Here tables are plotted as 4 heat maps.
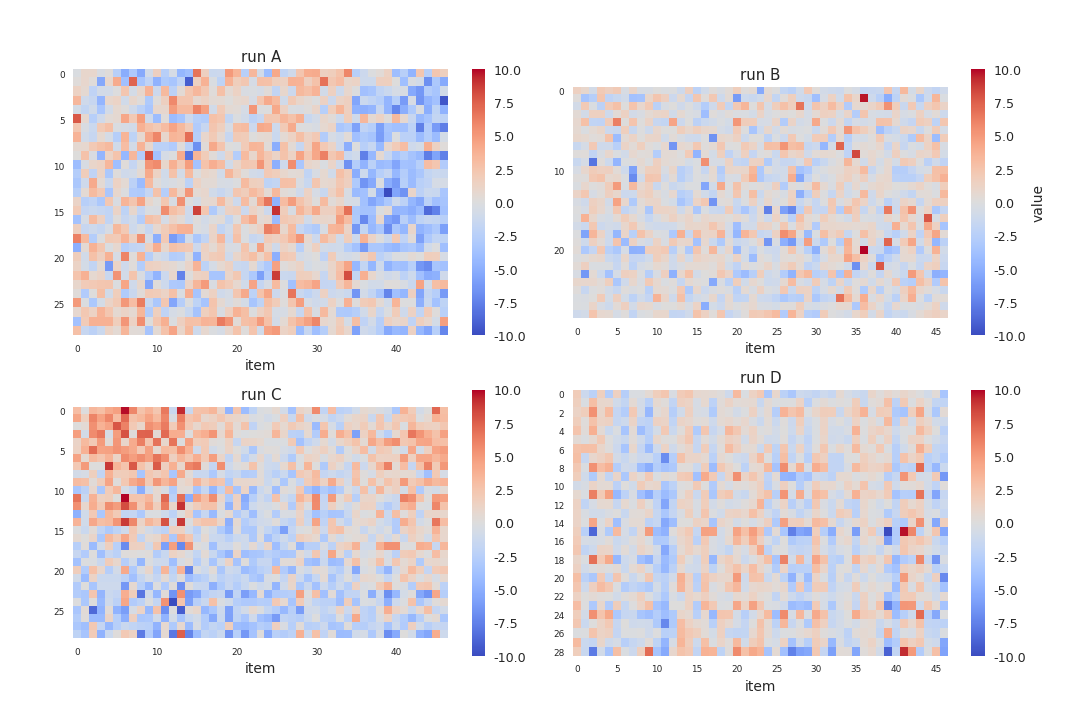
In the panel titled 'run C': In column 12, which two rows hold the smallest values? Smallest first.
24, 28
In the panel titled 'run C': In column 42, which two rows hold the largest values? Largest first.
3, 11
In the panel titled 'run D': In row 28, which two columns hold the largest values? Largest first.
41, 9
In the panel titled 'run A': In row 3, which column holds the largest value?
12
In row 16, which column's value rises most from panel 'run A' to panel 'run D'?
36
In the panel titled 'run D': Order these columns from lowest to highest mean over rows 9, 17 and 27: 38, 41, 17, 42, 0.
38, 17, 42, 0, 41
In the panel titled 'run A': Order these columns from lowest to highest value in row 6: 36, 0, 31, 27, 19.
36, 19, 31, 0, 27
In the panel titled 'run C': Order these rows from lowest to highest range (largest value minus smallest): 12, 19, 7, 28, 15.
19, 15, 7, 12, 28
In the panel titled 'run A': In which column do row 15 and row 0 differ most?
45
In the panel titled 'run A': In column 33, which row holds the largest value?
16
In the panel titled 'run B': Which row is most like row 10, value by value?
11
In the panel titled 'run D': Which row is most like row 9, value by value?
20
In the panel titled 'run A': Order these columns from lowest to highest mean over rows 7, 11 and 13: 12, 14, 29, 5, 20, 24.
5, 29, 24, 20, 12, 14
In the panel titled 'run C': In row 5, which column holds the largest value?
2
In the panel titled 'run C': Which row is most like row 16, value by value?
8
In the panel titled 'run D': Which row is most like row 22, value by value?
13
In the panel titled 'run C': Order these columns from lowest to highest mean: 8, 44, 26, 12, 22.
22, 26, 12, 8, 44
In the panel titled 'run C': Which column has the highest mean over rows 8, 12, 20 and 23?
13
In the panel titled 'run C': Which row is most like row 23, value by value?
28
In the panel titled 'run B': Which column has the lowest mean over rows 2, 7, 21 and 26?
12
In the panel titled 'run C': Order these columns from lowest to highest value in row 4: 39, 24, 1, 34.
24, 34, 1, 39
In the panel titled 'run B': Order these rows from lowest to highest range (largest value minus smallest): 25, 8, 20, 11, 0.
25, 0, 11, 8, 20
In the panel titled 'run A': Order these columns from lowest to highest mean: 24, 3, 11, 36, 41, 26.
41, 36, 3, 11, 26, 24
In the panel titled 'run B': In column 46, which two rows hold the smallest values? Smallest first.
23, 17
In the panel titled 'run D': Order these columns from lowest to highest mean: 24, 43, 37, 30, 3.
24, 37, 3, 30, 43
